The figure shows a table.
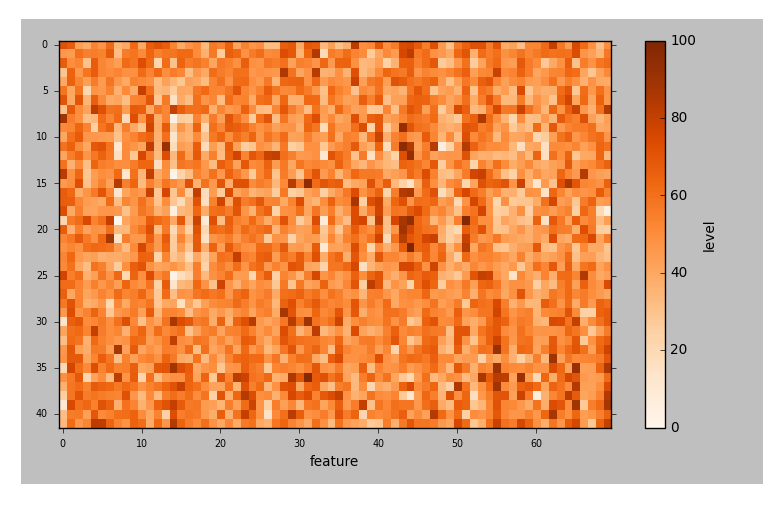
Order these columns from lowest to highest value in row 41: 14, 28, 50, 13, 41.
13, 41, 28, 50, 14
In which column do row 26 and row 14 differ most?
8
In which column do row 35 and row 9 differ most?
14
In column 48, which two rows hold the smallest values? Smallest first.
11, 16
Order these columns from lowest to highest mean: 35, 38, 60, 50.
60, 38, 50, 35
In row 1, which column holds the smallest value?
33
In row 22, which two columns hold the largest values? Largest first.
44, 51
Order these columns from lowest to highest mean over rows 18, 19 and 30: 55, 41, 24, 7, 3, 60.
7, 55, 41, 60, 3, 24
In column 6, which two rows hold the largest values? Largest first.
21, 19
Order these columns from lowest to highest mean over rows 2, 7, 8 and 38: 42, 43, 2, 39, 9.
42, 39, 43, 2, 9
